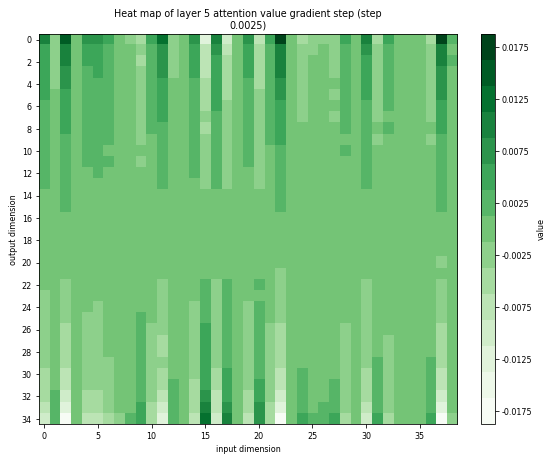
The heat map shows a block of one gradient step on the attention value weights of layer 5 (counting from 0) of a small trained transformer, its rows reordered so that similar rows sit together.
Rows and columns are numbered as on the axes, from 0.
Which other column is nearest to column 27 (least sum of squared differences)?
12
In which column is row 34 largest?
15
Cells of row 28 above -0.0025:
24
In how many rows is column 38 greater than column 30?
13
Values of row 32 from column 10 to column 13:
-0.0025 -0.0075 0.0025 0
